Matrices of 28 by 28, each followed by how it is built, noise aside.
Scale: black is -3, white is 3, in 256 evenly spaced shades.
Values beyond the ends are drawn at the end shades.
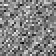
Hankel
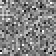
noise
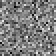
noise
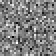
noise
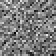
Hankel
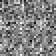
repeating columns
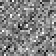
Hankel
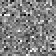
uneven rows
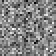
repeating rows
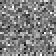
repeating columns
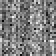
blocks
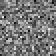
repeating columns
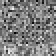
blocks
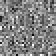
low rank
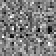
low rank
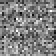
blocks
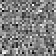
low rank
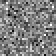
noise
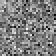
noise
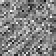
Hankel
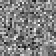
noise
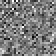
Hankel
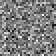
repeating rows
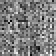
blocks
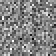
repeating rows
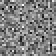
repeating rows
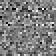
uneven rows
